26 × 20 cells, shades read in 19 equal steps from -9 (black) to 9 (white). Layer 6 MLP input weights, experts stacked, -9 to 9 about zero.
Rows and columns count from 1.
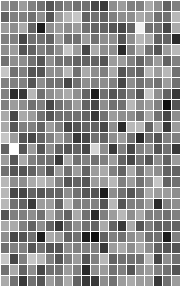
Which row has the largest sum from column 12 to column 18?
17
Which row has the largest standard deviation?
14
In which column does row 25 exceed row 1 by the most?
12
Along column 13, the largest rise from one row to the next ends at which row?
15
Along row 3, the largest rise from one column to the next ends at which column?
16
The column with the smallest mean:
10
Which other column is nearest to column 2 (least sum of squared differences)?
11
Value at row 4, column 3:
-4
